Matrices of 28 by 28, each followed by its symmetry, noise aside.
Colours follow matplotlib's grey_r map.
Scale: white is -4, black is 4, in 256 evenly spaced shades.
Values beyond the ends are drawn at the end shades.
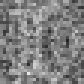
mirrored top to bottom.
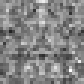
mirrored left to right.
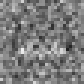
mirrored left to right.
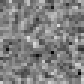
no symmetry.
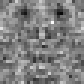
mirrored left to right.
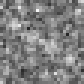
same after a half turn.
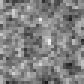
mirrored top to bottom.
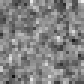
no symmetry.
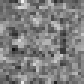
mirrored top to bottom.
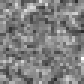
no symmetry.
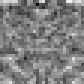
mirrored left to right.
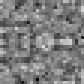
mirrored top to bottom.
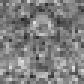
mirrored left to right.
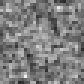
same after a half turn.
